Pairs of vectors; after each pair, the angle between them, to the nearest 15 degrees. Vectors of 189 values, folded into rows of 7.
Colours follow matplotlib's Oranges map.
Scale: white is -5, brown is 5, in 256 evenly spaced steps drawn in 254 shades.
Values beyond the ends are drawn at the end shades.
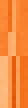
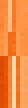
165 degrees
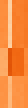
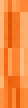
120 degrees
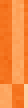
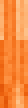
105 degrees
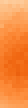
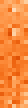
60 degrees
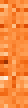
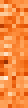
30 degrees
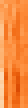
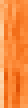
15 degrees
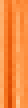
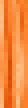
30 degrees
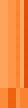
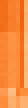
150 degrees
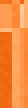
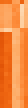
15 degrees
